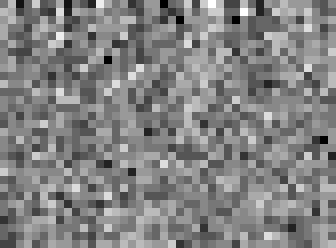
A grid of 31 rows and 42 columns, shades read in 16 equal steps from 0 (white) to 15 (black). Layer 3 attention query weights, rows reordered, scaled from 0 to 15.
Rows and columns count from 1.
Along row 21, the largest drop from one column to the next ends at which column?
21
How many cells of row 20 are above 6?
26
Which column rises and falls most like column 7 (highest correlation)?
33
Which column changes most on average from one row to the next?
14
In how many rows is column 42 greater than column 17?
12
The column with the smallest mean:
24
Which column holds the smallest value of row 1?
27
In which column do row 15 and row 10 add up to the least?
17
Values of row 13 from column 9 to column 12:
4 4 9 10
